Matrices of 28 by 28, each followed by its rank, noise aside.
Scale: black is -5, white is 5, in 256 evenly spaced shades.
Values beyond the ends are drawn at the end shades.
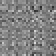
three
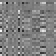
two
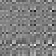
two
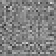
six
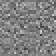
six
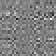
three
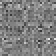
six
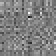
four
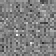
six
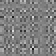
two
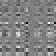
two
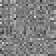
six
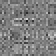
three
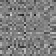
four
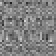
four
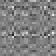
two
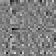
six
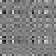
two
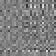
three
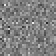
six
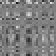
two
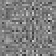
four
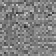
six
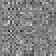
four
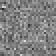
six
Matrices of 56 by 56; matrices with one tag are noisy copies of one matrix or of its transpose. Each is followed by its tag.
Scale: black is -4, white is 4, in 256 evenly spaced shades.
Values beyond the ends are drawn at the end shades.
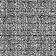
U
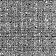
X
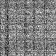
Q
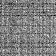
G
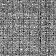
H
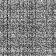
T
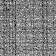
G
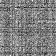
T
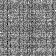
T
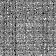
G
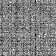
U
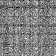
Q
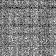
Q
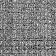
H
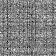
T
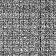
H
